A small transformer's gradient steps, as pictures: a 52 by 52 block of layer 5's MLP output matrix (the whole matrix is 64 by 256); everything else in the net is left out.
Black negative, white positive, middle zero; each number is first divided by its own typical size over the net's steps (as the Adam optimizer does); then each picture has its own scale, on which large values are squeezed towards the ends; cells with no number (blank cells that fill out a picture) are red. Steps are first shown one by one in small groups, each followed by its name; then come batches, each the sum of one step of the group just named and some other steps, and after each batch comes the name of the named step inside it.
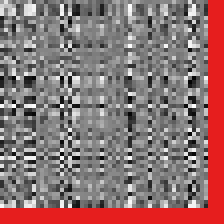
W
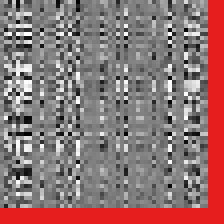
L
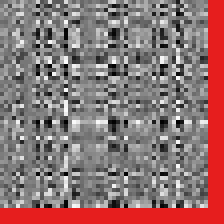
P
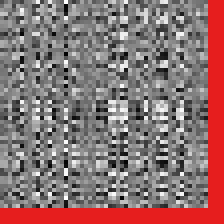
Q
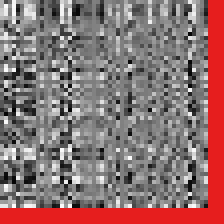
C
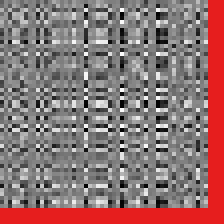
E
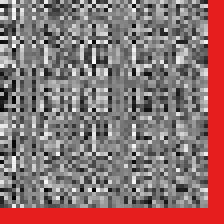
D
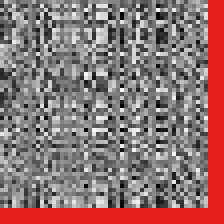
E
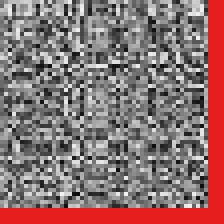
P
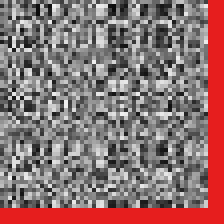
D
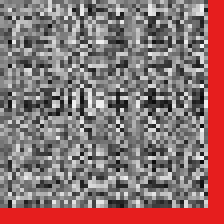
E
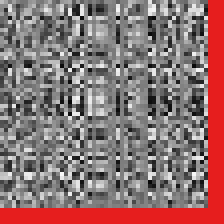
W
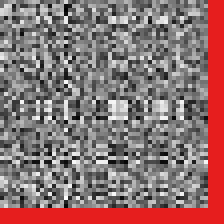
Q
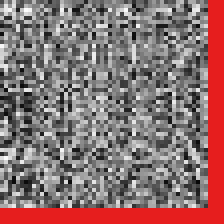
C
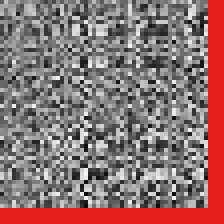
W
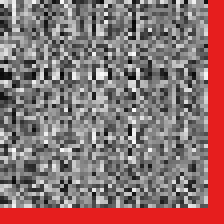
C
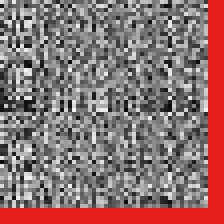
D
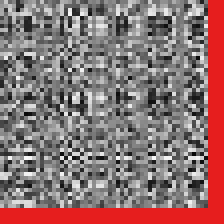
W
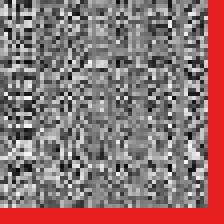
C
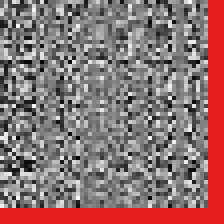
W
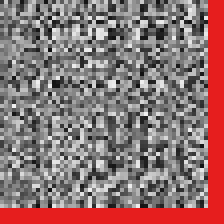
W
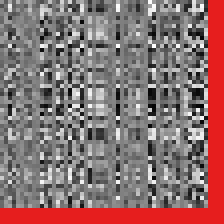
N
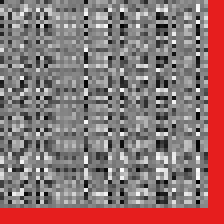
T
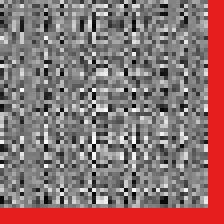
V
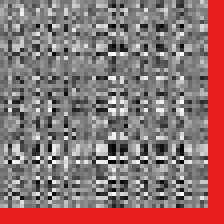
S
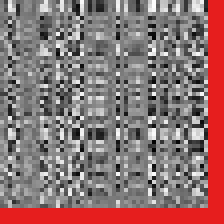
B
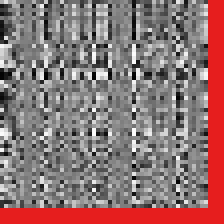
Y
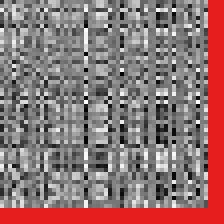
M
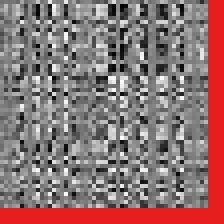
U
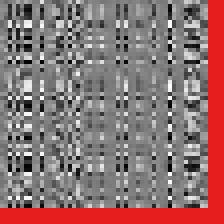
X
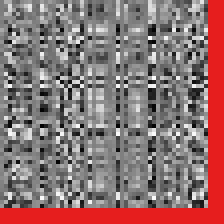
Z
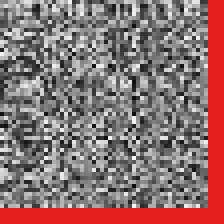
U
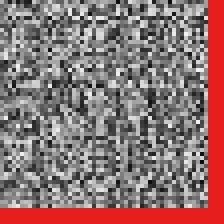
M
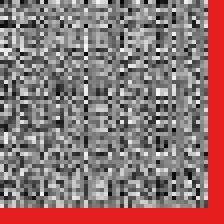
M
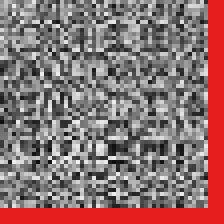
S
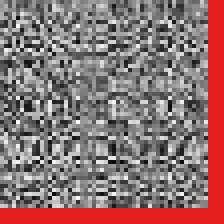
S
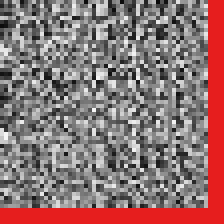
Y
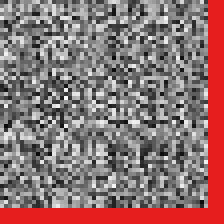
Z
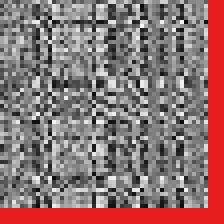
V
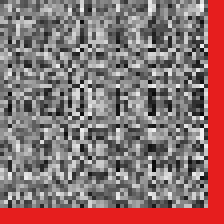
N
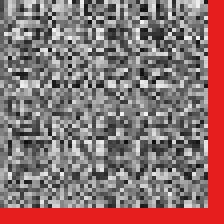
B
